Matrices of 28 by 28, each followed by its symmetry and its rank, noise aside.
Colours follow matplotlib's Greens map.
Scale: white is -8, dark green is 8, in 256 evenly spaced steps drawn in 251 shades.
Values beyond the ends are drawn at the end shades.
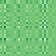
no symmetry, rank one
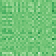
antisymmetric, rank two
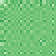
symmetric, rank two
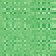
no symmetry, rank one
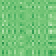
no symmetry, rank one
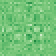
antisymmetric, rank two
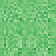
no symmetry, rank three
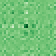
symmetric, rank two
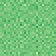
no symmetry, rank three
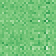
no symmetry, rank three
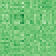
no symmetry, rank three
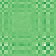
symmetric, rank one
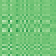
no symmetry, rank one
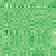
no symmetry, rank three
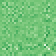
symmetric, rank three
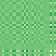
symmetric, rank one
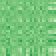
no symmetry, rank two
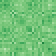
symmetric, rank three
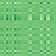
no symmetry, rank one
